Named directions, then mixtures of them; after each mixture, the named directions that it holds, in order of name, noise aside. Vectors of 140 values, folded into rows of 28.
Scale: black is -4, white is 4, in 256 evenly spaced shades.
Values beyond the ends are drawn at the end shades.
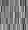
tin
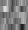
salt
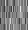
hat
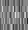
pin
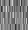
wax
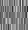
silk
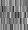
pin.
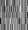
hat.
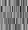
hat, wax.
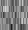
pin, salt, silk.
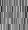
silk, tin, wax.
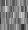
hat, salt, tin.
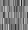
silk, wax.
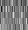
tin, wax.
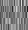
silk.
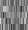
hat, salt, silk.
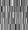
wax.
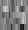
salt.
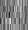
hat, silk.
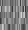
salt, silk, tin.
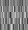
pin, tin.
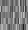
salt, tin.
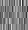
silk.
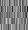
silk, wax.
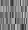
salt, tin, wax.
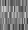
hat, pin, salt.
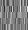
hat, silk.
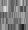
salt.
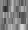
salt.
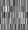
hat, salt, wax.
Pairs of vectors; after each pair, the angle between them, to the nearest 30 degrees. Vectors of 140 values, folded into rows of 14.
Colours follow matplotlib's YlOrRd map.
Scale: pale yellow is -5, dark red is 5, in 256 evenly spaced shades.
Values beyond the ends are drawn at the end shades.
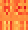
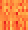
150 degrees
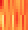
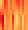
150 degrees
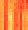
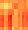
120 degrees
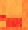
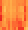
60 degrees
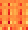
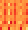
150 degrees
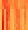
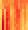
30 degrees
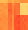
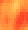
90 degrees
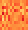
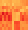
60 degrees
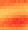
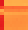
90 degrees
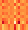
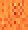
120 degrees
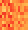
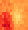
60 degrees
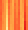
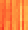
90 degrees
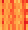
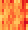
30 degrees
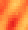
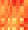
120 degrees
